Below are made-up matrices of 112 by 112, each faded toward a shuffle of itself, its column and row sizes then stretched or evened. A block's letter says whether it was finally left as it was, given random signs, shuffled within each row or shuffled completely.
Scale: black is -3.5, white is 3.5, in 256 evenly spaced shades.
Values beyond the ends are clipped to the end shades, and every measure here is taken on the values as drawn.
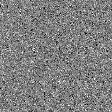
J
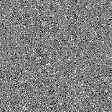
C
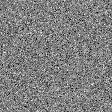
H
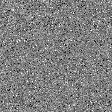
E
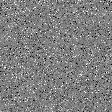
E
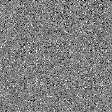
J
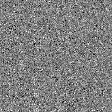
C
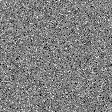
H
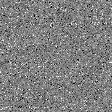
E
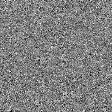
J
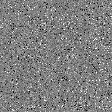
C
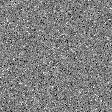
H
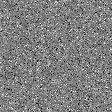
H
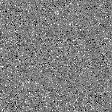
J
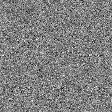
E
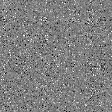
C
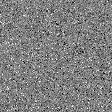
E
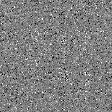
C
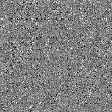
C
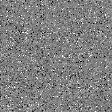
J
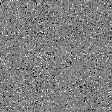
C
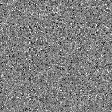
C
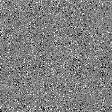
J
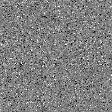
J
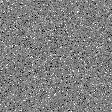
H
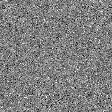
E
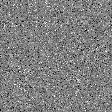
E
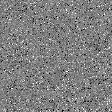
J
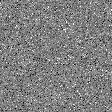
H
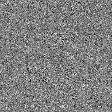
J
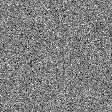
H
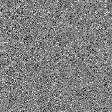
C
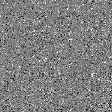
C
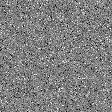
H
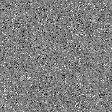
C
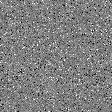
H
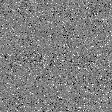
E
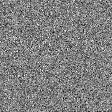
E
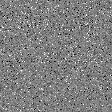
E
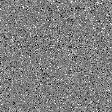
J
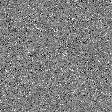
E
